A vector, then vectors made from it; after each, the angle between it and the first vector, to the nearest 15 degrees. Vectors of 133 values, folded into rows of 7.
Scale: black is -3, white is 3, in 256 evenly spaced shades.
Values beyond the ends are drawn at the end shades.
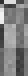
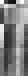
135 degrees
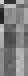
165 degrees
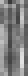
120 degrees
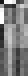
30 degrees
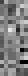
75 degrees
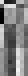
165 degrees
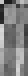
150 degrees
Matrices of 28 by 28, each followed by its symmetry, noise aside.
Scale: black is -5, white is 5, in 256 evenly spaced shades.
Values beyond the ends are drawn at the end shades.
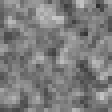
no symmetry.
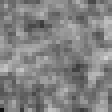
no symmetry.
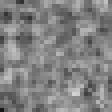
no symmetry.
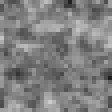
no symmetry.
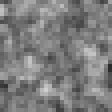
no symmetry.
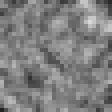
symmetric across the other diagonal.
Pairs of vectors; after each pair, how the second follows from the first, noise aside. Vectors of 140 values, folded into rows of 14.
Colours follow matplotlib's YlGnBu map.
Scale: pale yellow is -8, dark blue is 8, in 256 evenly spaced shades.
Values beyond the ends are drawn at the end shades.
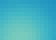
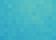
reversed, shrunk.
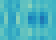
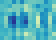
reversed, scaled up.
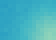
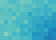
negated.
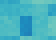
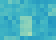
negated.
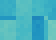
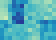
reversed, scaled up.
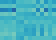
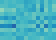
wrapped around.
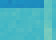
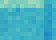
negated.
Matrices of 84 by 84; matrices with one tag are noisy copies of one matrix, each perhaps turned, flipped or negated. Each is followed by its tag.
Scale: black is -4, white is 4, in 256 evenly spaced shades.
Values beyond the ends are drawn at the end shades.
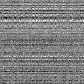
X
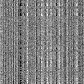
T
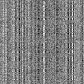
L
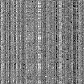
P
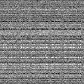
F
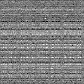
F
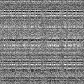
L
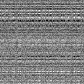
X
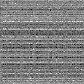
F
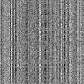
L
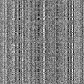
L
